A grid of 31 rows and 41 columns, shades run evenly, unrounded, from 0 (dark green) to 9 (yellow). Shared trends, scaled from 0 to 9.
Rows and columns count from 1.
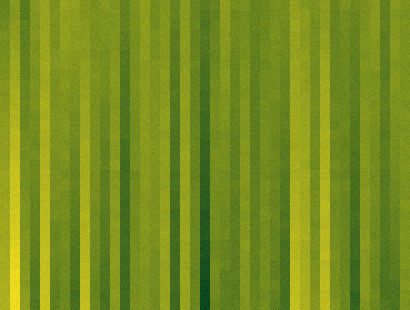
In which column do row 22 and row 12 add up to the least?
21
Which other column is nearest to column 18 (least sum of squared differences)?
13
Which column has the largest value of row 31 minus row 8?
2
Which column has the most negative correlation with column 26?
16
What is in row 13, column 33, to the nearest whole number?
6
